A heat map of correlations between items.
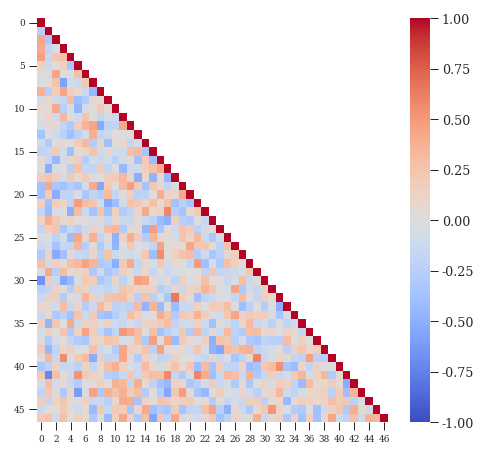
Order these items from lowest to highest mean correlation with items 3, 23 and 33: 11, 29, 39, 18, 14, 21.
14, 18, 11, 21, 29, 39
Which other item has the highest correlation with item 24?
15
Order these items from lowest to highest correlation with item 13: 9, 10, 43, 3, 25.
3, 9, 10, 25, 43
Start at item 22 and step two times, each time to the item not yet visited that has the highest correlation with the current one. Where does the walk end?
41
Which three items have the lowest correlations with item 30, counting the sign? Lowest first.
0, 3, 4
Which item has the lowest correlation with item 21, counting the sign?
9
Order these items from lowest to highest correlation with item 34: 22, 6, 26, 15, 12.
6, 15, 22, 12, 26
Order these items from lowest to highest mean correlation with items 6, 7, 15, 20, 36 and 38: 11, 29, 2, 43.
29, 2, 43, 11
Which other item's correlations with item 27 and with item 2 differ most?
16
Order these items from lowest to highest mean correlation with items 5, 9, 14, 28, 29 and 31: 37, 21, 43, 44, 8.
37, 43, 8, 44, 21
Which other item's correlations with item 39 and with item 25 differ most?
7
